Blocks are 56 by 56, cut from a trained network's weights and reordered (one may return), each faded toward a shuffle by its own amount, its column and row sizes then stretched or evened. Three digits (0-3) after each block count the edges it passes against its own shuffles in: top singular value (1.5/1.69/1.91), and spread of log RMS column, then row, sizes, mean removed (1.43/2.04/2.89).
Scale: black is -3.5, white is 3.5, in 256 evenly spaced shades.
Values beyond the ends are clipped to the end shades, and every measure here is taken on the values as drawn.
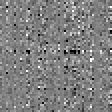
1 3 1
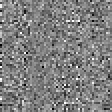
1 2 1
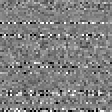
3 0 3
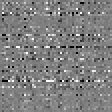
2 2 3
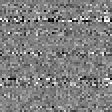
0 0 3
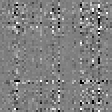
1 3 2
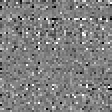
2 1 2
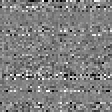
1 1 3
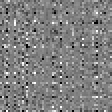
3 3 2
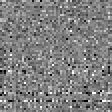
1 1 2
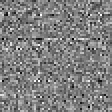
1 1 2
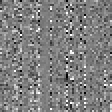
1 3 1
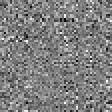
3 2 1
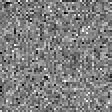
2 0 0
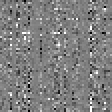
1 3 1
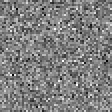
0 0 1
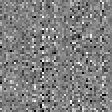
2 3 1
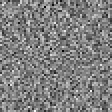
3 0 0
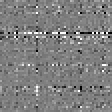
3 1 3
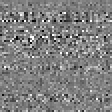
0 0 3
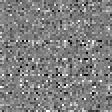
2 1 2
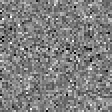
0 1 0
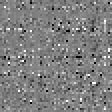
0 2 2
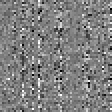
0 3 0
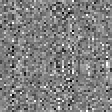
3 2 0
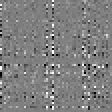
2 3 2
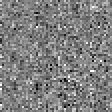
0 2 1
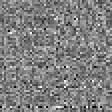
2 0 1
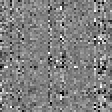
1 3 1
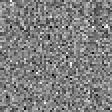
1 0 0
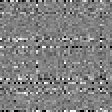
3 1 3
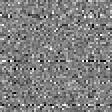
3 0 2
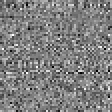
3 0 2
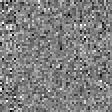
1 2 0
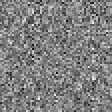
2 1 0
